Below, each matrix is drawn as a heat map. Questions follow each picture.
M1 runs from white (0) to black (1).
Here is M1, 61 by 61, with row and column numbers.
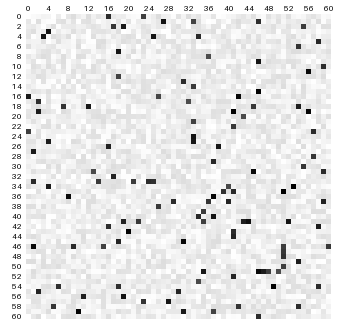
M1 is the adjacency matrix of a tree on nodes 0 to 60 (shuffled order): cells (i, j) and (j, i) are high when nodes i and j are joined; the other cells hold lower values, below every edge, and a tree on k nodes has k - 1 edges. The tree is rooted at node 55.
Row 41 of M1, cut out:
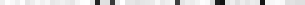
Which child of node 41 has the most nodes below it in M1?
35
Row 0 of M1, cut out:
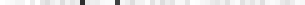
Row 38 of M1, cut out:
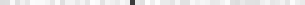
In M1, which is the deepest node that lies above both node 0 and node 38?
16
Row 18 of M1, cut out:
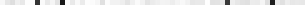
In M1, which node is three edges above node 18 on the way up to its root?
59
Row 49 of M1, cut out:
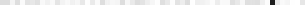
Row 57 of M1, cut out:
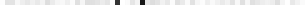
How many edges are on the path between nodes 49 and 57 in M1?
7
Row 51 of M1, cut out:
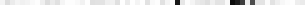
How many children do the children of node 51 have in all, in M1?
4
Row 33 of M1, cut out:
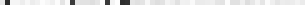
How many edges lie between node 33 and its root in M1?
8
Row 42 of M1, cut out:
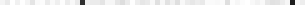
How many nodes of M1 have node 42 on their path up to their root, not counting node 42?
7
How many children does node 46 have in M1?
4
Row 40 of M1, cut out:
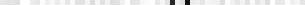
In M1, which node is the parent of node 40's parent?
4
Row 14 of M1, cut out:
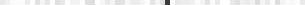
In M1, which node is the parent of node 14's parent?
1
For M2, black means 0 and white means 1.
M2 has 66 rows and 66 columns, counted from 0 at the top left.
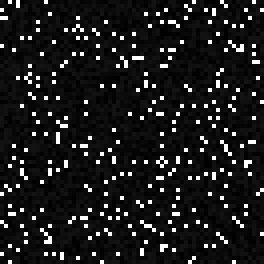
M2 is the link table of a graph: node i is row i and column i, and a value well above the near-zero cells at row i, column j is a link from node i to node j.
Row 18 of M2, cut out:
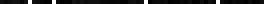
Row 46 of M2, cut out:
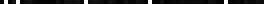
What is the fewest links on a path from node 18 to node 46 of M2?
3
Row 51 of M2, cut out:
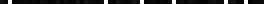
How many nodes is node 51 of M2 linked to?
6
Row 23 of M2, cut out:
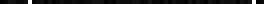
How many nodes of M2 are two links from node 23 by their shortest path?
10
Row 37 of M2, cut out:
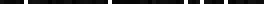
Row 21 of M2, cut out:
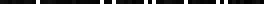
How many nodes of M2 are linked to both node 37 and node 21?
2
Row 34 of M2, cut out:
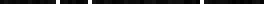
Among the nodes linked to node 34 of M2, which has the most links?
node 14
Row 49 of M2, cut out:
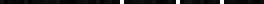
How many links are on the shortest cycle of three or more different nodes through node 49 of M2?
5
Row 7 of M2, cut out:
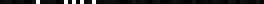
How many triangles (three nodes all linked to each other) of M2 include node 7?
0
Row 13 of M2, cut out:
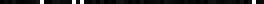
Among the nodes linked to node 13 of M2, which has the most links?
node 63
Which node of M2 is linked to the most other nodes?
node 40
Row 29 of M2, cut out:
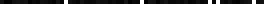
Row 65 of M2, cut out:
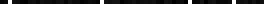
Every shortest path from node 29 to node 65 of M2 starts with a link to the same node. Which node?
node 54
